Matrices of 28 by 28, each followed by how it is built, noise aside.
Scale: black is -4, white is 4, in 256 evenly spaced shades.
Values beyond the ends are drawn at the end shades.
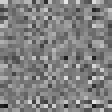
low rank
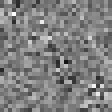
block diagonal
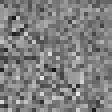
lower triangular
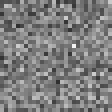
repeating columns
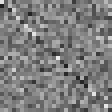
diagonal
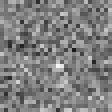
noise
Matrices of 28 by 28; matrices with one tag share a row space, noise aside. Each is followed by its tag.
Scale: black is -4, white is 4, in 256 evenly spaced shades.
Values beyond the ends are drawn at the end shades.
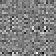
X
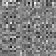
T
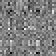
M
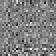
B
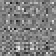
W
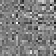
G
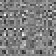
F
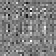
B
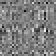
X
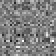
W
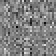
B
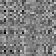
F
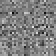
X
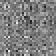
B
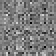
B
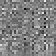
X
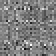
B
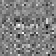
W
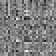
B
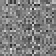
T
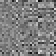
G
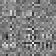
T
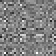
F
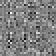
M
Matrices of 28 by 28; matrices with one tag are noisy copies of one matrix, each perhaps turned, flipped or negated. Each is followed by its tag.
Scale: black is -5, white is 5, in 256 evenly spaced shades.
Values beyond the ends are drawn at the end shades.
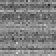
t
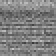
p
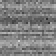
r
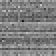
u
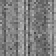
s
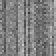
s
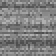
r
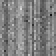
r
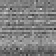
p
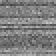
s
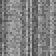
s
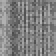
p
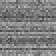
u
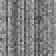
u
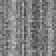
r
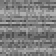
r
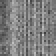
p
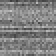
s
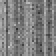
t
